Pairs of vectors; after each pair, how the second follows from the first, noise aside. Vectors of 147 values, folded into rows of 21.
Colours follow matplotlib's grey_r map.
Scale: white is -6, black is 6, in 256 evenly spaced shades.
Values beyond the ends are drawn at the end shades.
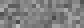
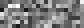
negated, scaled up.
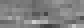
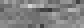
wrapped around.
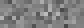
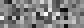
scaled up.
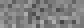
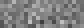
negated.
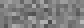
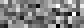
wrapped around, negated, scaled up.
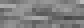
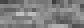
wrapped around.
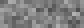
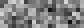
scaled up.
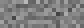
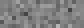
reversed, partly zeroed.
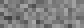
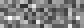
negated, scaled up.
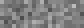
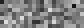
negated, scaled up.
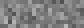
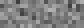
reversed, negated.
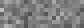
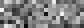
scaled up.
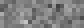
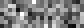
wrapped around, negated, scaled up.
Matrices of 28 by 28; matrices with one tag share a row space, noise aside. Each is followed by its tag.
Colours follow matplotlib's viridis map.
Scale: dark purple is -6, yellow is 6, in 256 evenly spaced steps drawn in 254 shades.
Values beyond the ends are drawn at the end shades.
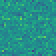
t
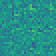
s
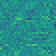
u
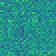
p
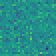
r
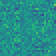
u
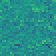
u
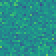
r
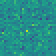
p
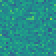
u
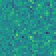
s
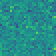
u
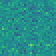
s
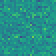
t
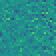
u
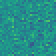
s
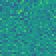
r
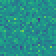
p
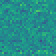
t
